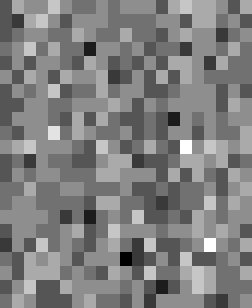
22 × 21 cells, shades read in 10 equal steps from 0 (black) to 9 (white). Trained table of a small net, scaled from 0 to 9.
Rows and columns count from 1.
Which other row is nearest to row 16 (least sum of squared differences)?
4
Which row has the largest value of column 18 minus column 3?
18
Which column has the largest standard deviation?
16
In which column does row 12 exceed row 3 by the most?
19
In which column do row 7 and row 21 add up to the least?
14
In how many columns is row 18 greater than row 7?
7
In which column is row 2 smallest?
2
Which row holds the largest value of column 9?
11
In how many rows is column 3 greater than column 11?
12
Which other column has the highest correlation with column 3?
1
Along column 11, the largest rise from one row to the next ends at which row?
20
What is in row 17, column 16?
5
